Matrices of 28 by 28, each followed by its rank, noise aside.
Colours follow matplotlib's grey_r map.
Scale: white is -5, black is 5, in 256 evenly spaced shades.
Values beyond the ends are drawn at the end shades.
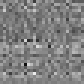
four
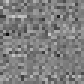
six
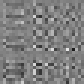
three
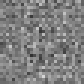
six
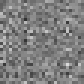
six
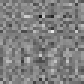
four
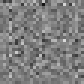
six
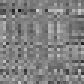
three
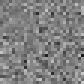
eight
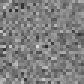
eight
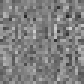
four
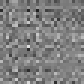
four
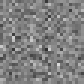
six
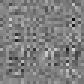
four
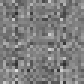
three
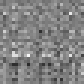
four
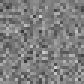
eight
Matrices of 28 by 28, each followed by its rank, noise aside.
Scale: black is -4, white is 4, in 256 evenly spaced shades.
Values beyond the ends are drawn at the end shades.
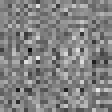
four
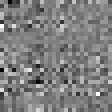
four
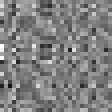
three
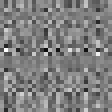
two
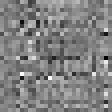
four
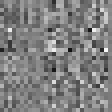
four
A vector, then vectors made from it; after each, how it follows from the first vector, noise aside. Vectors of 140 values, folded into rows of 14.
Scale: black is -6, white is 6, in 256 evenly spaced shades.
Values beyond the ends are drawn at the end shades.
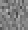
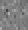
negated, partly zeroed.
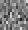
reversed, negated, scaled up.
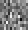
reversed, negated, scaled up.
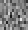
reversed, scaled up.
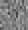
copied.
